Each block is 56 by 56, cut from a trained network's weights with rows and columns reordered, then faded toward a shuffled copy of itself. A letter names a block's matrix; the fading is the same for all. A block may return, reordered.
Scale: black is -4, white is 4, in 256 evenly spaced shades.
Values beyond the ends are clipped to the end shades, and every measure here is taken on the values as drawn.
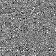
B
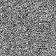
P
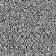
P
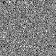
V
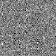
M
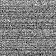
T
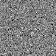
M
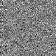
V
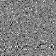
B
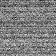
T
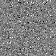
B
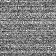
T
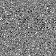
B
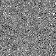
M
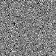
V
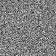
P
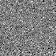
V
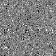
B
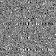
B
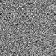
P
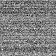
T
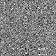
M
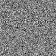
P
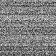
T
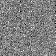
M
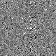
M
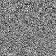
P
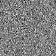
V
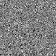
V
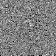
M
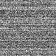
T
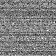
T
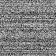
T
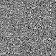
V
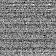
T
